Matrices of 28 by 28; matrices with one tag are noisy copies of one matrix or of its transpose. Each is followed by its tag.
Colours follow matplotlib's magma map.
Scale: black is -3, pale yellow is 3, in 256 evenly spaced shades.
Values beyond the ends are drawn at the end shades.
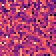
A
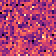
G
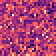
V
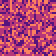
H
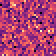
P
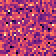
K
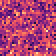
G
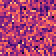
K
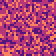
P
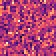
K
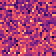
K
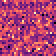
H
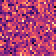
A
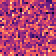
V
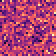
G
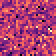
V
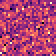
A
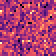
K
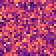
H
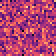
G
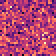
A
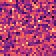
K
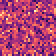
P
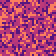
P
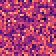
A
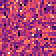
H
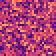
P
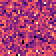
V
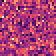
A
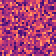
H
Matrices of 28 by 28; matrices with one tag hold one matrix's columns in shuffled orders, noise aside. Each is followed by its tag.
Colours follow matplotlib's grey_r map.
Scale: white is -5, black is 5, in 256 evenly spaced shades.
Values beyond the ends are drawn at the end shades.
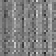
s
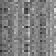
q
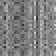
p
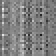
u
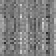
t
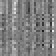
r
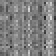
p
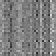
s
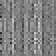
t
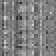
p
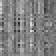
r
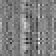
t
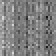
p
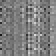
u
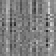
r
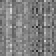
q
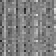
q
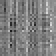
r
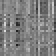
r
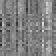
r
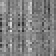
r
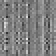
t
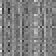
q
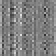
u
